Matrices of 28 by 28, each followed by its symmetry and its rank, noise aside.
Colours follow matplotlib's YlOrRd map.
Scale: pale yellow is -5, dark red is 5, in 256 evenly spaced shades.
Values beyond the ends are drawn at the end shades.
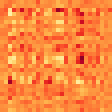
no symmetry, rank two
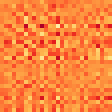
no symmetry, rank two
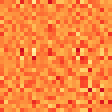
no symmetry, rank three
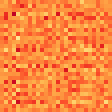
no symmetry, rank three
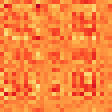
no symmetry, rank two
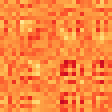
symmetric, rank three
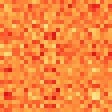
no symmetry, rank three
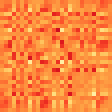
symmetric, rank three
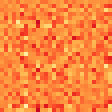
no symmetry, rank four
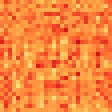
antisymmetric, rank four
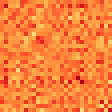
symmetric, rank four
